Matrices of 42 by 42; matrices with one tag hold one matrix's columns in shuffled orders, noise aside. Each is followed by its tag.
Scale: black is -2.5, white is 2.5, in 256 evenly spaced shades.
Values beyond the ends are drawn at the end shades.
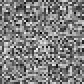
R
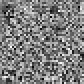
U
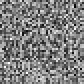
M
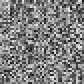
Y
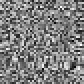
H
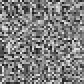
R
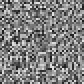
H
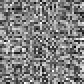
R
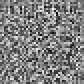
U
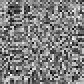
U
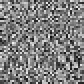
H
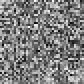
M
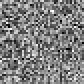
M
